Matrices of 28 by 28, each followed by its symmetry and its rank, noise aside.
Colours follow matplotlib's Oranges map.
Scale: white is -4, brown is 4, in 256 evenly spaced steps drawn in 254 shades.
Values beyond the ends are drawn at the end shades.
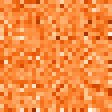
antisymmetric, rank four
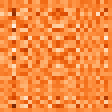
no symmetry, rank two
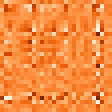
no symmetry, rank two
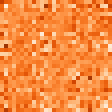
symmetric, rank four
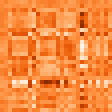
antisymmetric, rank two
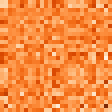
symmetric, rank three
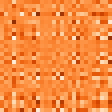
antisymmetric, rank two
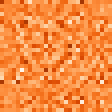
symmetric, rank four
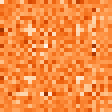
symmetric, rank four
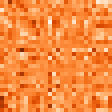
antisymmetric, rank four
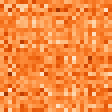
no symmetry, rank four
